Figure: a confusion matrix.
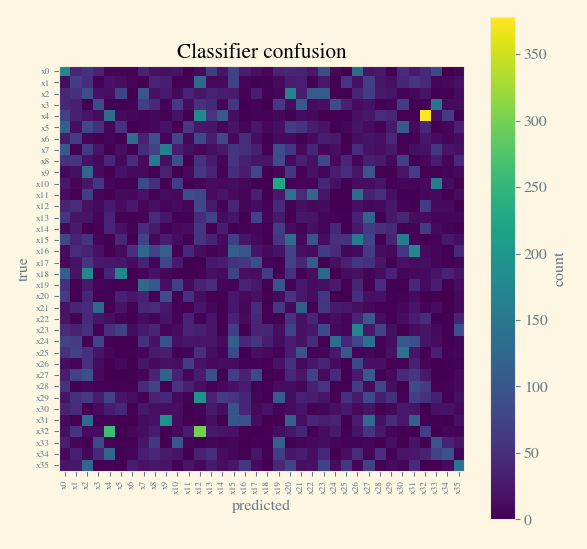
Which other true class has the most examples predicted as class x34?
x4
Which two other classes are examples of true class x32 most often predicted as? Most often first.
x12, x4
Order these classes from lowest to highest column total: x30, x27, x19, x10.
x10, x30, x19, x27
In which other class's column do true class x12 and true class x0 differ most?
x26
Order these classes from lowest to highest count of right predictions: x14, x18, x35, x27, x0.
x14, x18, x27, x35, x0
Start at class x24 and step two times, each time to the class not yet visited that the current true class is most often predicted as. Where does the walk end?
x9
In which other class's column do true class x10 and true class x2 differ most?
x19
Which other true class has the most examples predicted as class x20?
x2
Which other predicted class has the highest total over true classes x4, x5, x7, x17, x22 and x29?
x32
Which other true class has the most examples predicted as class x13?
x27
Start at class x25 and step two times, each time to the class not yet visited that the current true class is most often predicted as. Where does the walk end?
x15
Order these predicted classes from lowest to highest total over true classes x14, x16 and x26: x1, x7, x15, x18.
x18, x1, x15, x7
